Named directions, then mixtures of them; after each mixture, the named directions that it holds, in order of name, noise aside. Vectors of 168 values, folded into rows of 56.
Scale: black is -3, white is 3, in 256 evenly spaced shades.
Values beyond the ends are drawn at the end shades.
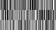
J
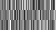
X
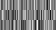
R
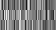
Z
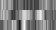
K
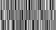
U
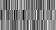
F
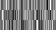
R.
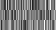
J, R, X.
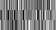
F, R.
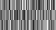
F, X.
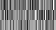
J.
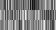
J, K, X.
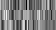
K, U, Z.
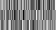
F, K, X.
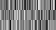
J, X.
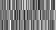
X.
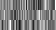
K, U, X.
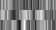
K.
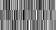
F.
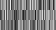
F, J.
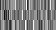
U, Z.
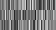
F, J, X.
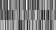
J, Z.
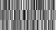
F, R, X.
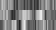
K.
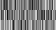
F, J, U.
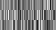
F, R, U.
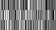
Z.
